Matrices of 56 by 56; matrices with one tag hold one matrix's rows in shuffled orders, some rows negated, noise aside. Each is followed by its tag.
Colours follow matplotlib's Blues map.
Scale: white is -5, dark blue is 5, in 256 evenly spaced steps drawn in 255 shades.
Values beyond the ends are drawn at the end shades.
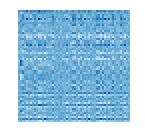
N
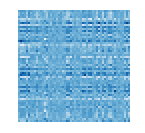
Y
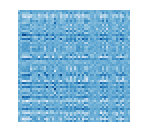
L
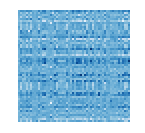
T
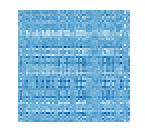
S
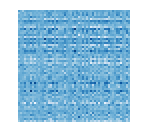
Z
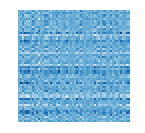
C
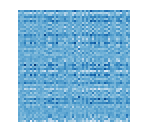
Z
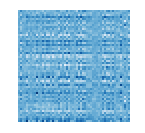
S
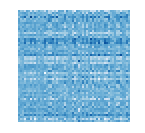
Z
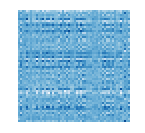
S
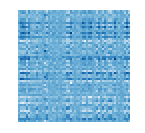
Y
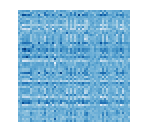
L
